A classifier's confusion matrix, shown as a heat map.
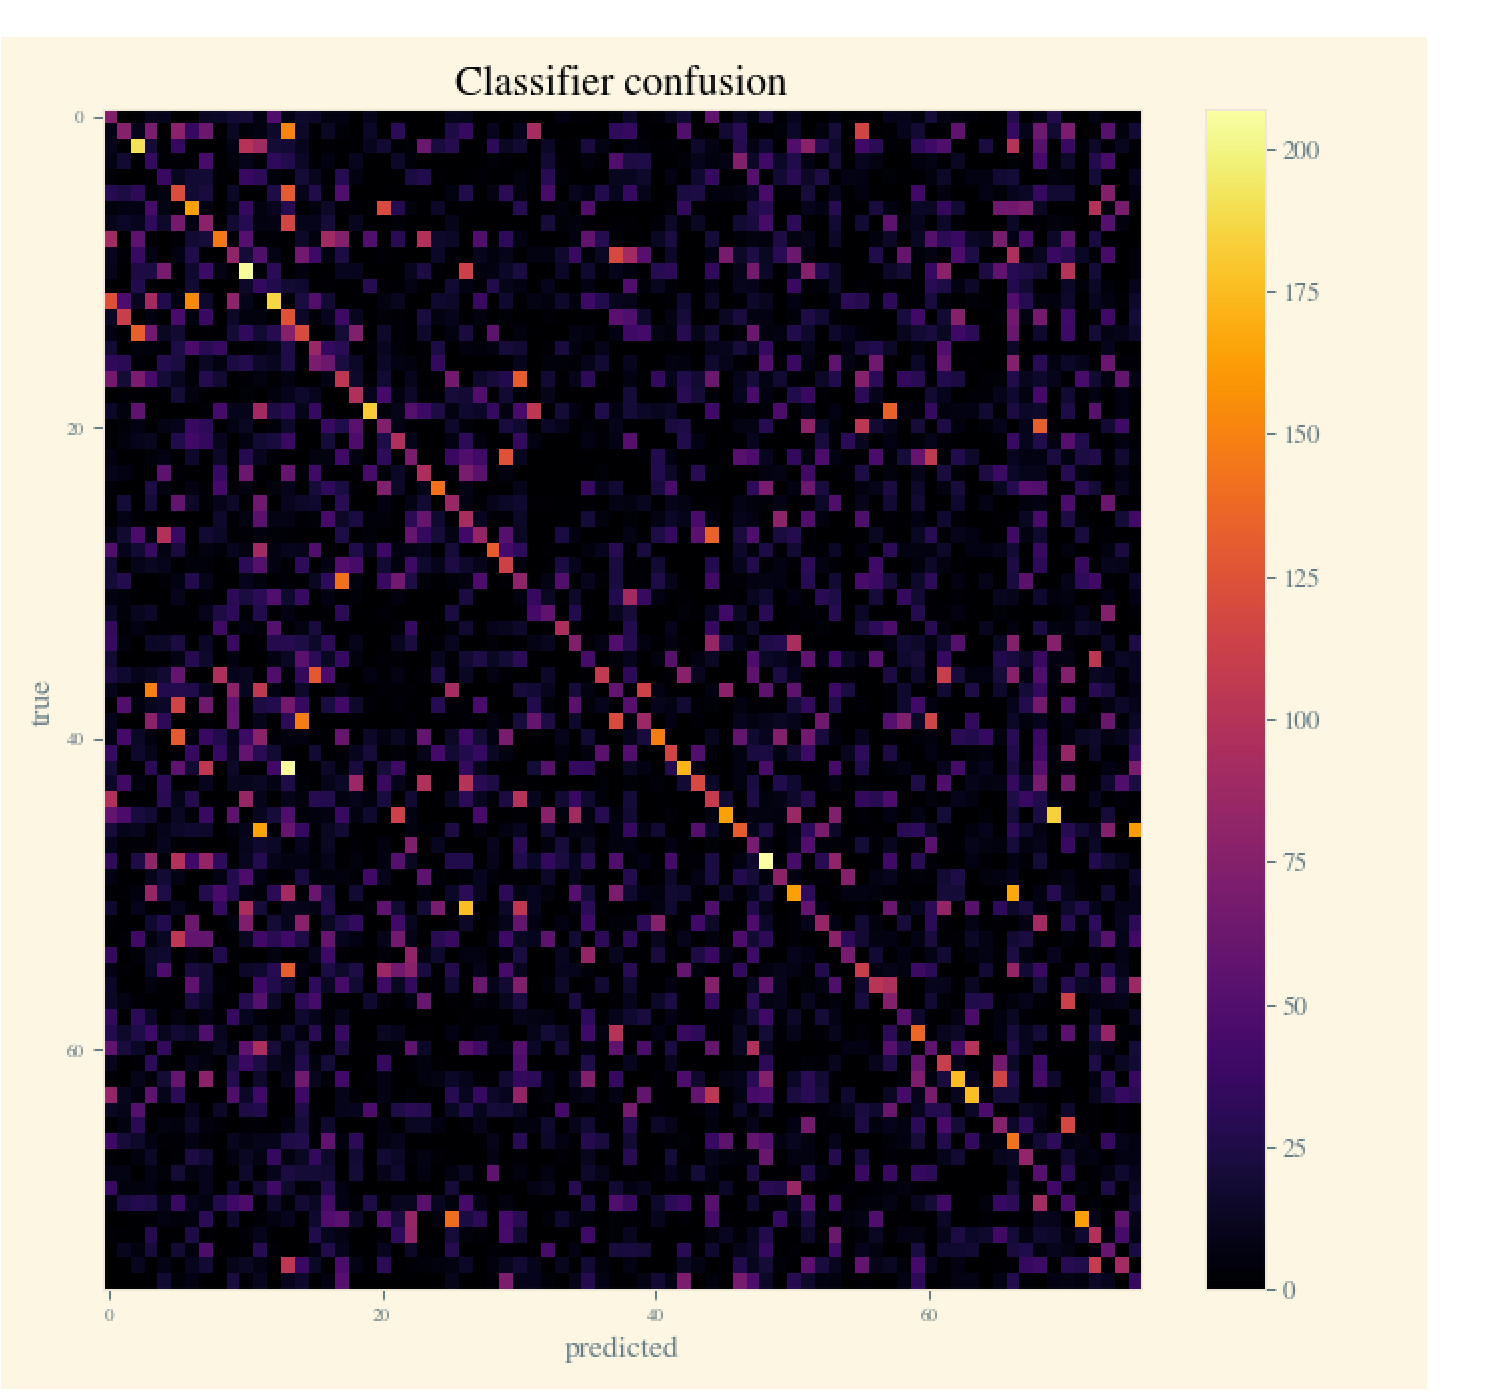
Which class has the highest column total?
66
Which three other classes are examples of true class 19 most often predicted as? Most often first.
57, 31, 11
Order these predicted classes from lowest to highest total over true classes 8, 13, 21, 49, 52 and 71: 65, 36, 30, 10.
36, 65, 30, 10
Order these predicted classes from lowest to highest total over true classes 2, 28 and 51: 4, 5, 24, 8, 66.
4, 8, 5, 24, 66
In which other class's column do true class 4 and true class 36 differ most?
15
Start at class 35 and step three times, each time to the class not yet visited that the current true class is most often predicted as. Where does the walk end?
29
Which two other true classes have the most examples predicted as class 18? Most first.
43, 14
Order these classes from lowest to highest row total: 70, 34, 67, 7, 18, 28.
67, 18, 7, 28, 34, 70
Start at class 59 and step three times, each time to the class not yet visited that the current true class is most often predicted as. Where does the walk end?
46
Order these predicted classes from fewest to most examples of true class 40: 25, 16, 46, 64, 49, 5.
16, 25, 64, 46, 49, 5
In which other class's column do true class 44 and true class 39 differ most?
14
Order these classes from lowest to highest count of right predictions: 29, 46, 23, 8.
23, 29, 46, 8
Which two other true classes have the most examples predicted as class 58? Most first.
39, 9
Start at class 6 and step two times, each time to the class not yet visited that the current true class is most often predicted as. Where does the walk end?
68
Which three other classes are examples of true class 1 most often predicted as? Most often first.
13, 55, 31
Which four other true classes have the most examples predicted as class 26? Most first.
51, 10, 43, 23
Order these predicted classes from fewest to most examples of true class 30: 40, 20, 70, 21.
70, 40, 20, 21
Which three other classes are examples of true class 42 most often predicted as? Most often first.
13, 7, 75
